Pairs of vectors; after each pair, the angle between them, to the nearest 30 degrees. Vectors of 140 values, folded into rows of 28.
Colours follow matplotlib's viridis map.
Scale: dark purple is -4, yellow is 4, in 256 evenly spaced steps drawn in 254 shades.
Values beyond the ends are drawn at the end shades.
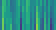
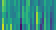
30 degrees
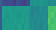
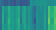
30 degrees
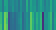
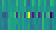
120 degrees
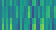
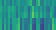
150 degrees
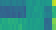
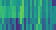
120 degrees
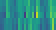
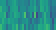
150 degrees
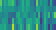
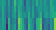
90 degrees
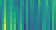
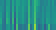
120 degrees
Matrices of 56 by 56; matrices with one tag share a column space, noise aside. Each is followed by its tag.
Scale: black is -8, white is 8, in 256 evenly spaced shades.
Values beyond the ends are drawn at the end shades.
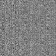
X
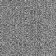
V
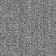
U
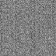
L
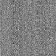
X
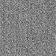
L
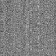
U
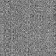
L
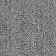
U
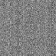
V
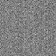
L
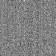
V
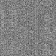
X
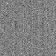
U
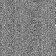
V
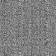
V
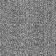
V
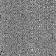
L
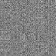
L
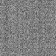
L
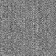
U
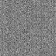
L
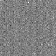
V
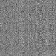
U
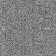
X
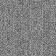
X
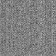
U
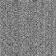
V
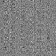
L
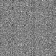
V
